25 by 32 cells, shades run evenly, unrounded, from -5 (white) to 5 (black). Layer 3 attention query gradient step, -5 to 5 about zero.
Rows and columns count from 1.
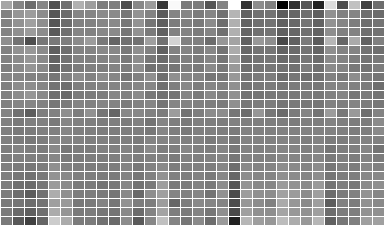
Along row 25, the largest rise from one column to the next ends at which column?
20
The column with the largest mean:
24
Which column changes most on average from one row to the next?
15
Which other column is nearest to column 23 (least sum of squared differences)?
19
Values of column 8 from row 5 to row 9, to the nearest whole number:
-1 0 0 0 0
